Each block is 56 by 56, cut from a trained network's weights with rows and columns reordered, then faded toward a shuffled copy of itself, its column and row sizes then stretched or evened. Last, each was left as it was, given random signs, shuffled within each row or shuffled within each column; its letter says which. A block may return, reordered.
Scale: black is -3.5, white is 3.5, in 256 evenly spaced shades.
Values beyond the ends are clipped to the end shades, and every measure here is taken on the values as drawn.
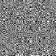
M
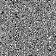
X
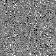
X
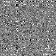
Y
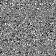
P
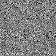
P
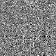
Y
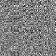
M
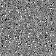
X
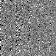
X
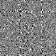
Y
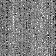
X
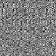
M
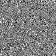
P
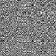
M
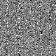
X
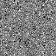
X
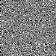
Y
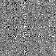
Y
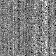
X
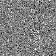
X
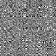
M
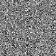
Y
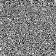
P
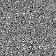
Y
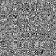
M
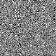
Y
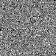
P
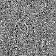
X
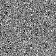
X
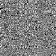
M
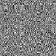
M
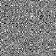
M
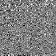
Y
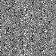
X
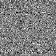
P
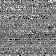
P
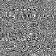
M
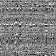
M
